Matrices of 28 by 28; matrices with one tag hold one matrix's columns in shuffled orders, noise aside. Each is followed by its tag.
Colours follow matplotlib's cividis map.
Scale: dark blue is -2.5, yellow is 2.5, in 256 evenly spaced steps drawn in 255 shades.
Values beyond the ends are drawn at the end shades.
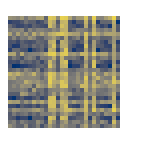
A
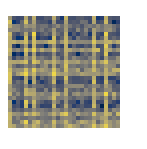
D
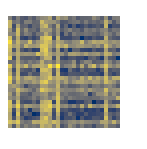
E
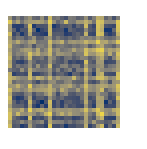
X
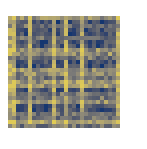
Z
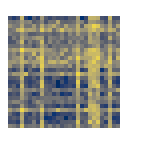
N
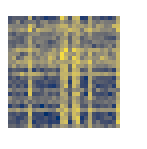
N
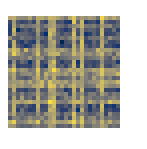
Z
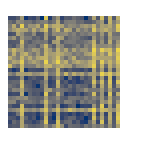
N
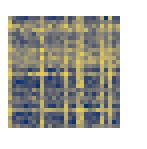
N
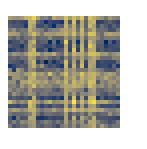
A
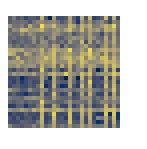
N
